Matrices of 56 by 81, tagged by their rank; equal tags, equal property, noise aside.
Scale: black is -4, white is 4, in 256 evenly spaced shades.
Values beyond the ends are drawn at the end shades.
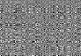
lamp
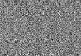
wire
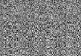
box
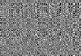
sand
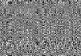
lamp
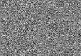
wire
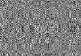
lamp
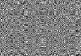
lamp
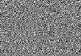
wire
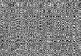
box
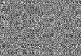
box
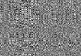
lamp
